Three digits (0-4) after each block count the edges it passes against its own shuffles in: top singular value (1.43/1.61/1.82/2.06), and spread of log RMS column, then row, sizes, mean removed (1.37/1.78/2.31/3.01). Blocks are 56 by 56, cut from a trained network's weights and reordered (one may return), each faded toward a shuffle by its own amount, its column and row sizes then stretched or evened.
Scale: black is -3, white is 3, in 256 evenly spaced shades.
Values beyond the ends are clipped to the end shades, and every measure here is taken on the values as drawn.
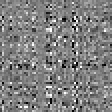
4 4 3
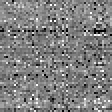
1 2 2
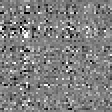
1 3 4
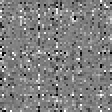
0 3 2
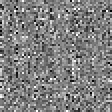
1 3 1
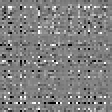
2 3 4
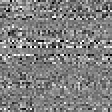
3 0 4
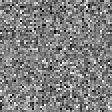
0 1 2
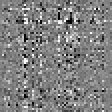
2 4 3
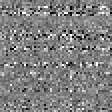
3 1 4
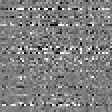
2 2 4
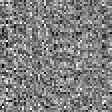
3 3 0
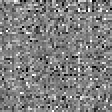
0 0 3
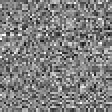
4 0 1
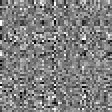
4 3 2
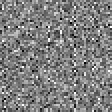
2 2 0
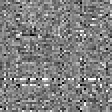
3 2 2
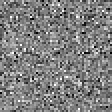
0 0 1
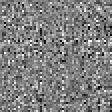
2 3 2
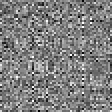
4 3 0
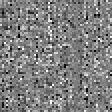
0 3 0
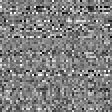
3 0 4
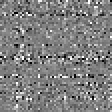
0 2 4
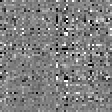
1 3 4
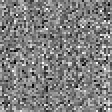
1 2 1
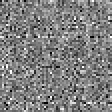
2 1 2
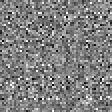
1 1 3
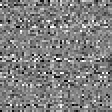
1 0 4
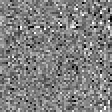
0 2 0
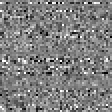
0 1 4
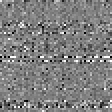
1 1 4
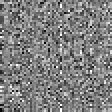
3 3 0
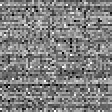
3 0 0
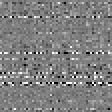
3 1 4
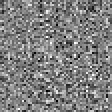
2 2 1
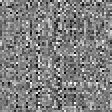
3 3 1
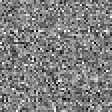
0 0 1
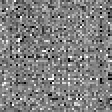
1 2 3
